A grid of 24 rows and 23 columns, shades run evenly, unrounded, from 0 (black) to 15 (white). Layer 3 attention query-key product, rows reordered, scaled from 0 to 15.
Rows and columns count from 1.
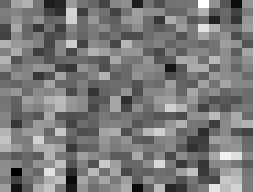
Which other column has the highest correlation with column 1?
4
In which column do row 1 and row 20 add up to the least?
6
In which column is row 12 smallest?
9
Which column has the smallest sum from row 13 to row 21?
19
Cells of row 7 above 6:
16
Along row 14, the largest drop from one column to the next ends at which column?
12
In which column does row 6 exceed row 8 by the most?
7
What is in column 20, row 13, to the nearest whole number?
5
